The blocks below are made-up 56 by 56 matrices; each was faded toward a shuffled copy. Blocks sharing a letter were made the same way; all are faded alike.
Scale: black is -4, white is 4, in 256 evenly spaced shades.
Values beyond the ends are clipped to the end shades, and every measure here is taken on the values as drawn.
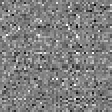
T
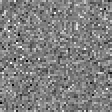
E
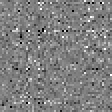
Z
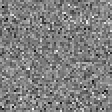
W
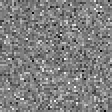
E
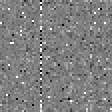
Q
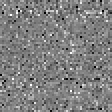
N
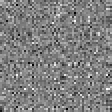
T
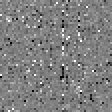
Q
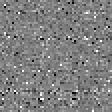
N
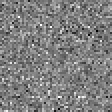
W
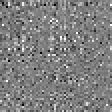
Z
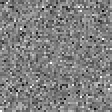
W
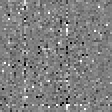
Q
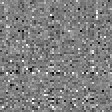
Z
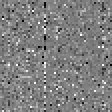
Q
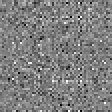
T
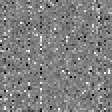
Q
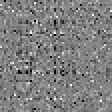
Z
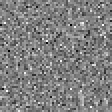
E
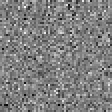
T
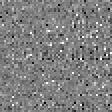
N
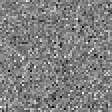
E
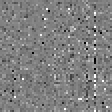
Z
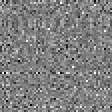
T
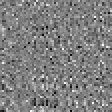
Z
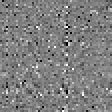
Z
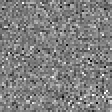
E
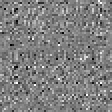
T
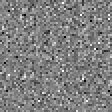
E
